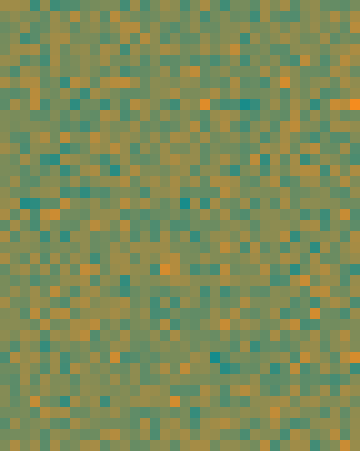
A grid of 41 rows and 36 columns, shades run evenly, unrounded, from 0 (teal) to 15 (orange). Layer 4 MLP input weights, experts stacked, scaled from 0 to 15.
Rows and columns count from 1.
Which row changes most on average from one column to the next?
10
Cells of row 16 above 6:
25
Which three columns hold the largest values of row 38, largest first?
28, 5, 7
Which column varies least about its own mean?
1
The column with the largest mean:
12
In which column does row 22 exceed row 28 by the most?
36
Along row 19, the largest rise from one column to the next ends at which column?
20
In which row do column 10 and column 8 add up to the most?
30
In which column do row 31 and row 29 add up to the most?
32
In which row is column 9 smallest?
18
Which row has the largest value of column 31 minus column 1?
33
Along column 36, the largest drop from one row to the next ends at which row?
34
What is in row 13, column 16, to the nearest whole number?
9
